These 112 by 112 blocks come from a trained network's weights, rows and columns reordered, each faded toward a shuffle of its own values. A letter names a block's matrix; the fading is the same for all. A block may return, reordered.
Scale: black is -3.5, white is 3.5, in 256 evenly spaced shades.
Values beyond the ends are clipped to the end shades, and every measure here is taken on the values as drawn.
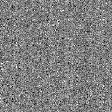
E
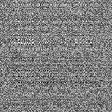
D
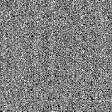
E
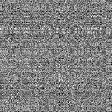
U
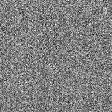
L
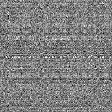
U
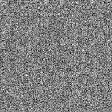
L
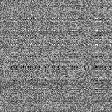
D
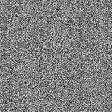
L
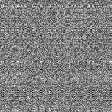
D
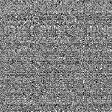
U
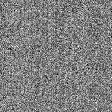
L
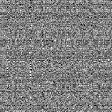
U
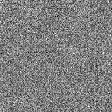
L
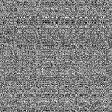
D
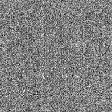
L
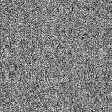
L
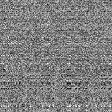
D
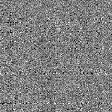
E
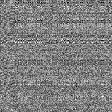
D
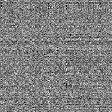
U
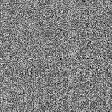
L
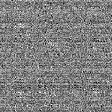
U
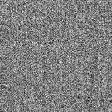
L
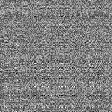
D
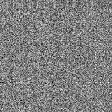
L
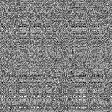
D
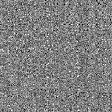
E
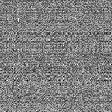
D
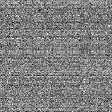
U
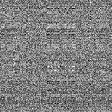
D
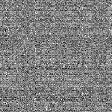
U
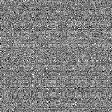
U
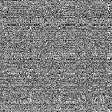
U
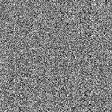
L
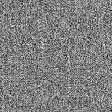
L
